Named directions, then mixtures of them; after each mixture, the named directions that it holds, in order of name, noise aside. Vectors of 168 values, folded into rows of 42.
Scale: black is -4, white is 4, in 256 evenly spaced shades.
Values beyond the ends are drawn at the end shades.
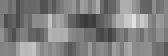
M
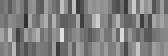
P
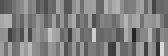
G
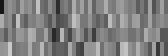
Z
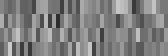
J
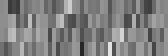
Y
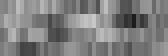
M.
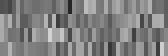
G, J, P.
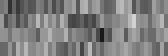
J, M, Y.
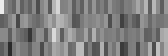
Z.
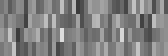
P.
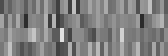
J, P, Z.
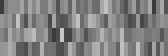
M, P, Z.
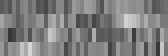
G, M.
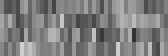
G, M, Y.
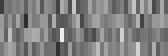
P, Z.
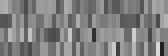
G.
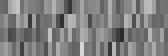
Y.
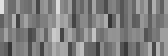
Z.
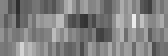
M, Y.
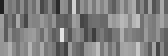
M, P, Z.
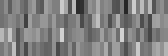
P.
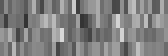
M, P.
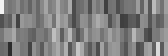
G, Z.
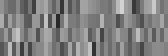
J.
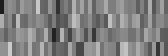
Z.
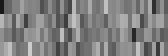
G, P, Z.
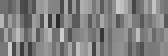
J.
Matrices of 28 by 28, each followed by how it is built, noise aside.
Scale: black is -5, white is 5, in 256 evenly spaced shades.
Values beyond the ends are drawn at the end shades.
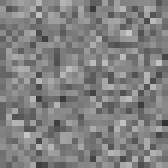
repeating rows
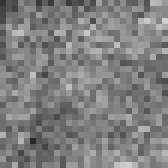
smooth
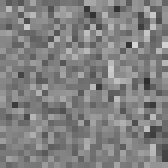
upper triangular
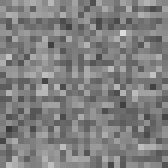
blocks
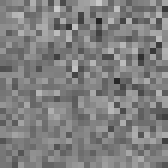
upper triangular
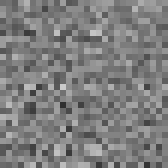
low rank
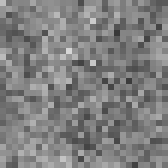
smooth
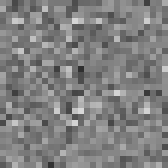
low rank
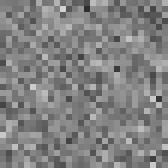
Toeplitz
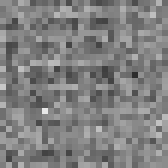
blocks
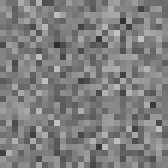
repeating rows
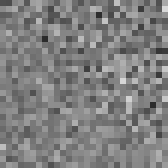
upper triangular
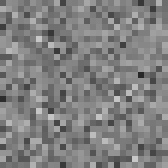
repeating rows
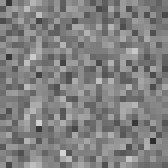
repeating rows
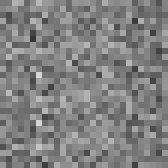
repeating rows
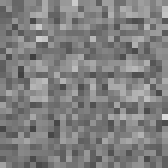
blocks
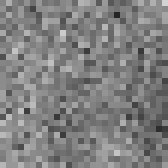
smooth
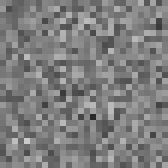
repeating rows
